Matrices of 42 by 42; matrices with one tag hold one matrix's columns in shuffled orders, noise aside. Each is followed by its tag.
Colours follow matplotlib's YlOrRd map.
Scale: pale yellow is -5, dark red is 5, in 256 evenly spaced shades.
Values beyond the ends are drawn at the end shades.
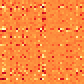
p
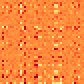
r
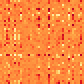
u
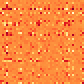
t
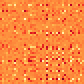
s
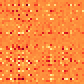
s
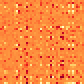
r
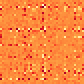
p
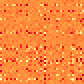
s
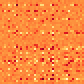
s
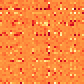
t
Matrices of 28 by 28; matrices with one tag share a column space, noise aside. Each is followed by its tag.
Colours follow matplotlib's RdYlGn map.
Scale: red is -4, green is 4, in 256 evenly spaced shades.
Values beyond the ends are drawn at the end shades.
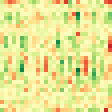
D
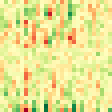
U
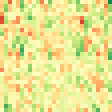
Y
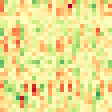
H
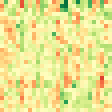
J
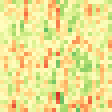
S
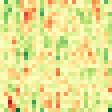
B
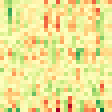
B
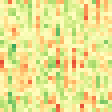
S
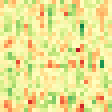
S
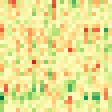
H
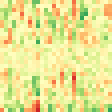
U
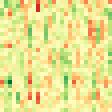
J
